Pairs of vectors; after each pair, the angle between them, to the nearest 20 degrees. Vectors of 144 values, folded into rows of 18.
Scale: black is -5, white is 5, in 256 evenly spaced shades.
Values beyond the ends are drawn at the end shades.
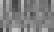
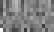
140 degrees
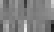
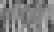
60 degrees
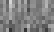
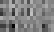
60 degrees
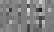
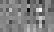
160 degrees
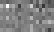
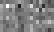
20 degrees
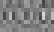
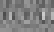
20 degrees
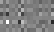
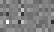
20 degrees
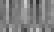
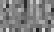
140 degrees
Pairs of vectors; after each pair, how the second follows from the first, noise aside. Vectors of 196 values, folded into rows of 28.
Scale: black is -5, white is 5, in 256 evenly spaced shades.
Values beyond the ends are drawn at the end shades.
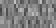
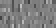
wrapped around, partly zeroed.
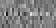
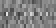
sign-scrambled.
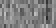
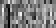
reversed, scaled up.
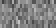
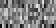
reversed, scaled up.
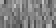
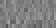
wrapped around, negated, shrunk.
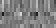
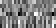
reversed, scaled up.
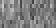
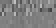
wrapped around, negated, partly zeroed.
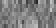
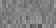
wrapped around, shrunk.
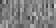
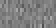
wrapped around, negated, shrunk.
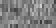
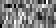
reversed, scaled up.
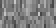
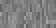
wrapped around, shrunk.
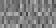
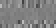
wrapped around, negated, partly zeroed.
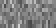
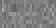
wrapped around, shrunk.
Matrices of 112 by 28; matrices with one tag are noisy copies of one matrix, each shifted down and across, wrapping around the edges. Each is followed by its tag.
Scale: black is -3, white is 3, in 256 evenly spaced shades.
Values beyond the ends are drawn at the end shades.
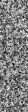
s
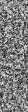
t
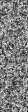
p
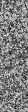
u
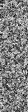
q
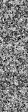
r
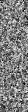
p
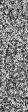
t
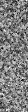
u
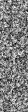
s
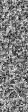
q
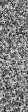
u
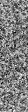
u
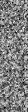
s
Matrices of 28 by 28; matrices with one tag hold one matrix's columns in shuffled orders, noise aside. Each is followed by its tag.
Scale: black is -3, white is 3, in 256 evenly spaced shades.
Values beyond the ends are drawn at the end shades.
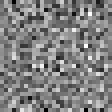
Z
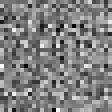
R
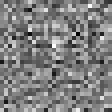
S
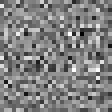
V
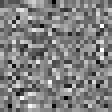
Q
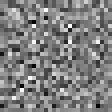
Q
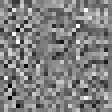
Q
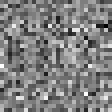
R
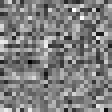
S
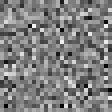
Q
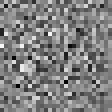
V
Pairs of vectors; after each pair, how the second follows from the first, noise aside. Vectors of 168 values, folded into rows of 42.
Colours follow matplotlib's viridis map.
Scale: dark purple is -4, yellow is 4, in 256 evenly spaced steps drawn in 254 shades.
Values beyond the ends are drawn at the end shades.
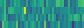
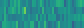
shrunk.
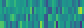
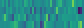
negated, partly zeroed.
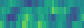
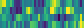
wrapped around, scaled up.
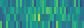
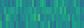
shrunk.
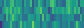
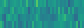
wrapped around, negated, shrunk.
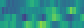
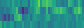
wrapped around, negated, partly zeroed.
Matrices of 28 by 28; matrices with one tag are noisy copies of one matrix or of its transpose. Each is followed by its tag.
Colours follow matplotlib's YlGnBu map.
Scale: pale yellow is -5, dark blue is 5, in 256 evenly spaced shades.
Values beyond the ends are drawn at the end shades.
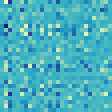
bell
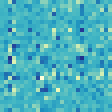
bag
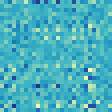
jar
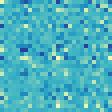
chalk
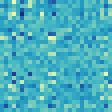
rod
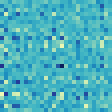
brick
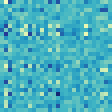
bell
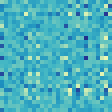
jar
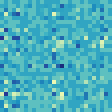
brick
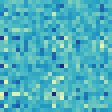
brick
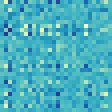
bell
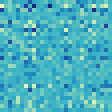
bell
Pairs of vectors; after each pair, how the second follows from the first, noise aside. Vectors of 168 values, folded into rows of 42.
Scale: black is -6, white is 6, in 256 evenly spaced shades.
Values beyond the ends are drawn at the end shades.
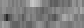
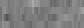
shrunk.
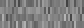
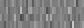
wrapped around, negated, partly zeroed.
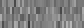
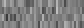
wrapped around, negated.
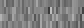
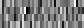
wrapped around, negated, scaled up.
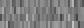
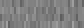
shrunk.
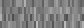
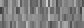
reversed.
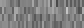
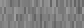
shrunk.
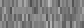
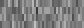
reversed.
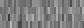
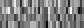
wrapped around, scaled up.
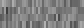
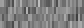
reversed.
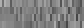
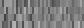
reversed.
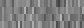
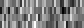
wrapped around, scaled up.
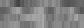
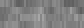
shrunk.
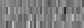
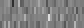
wrapped around, negated, partly zeroed.
